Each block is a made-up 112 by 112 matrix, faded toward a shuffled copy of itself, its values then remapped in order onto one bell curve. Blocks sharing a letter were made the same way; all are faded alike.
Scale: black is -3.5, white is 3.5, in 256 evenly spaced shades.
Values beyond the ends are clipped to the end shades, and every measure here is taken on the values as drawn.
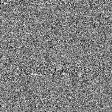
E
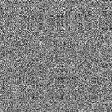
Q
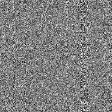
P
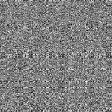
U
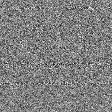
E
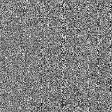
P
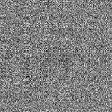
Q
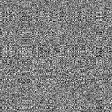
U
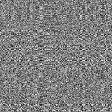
U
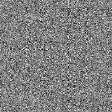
P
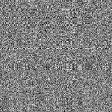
U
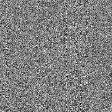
P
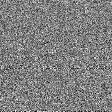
E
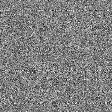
E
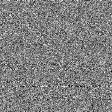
E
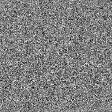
E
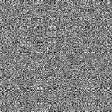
U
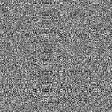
U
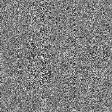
P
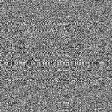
U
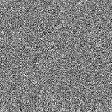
Q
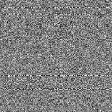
U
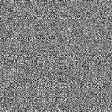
U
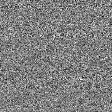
E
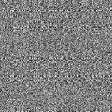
U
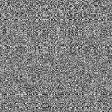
U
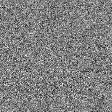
E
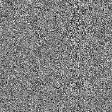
P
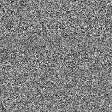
E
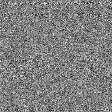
E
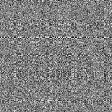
U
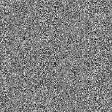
P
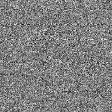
E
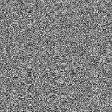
Q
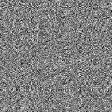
Q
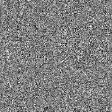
P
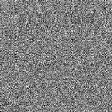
Q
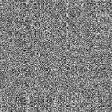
Q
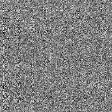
P
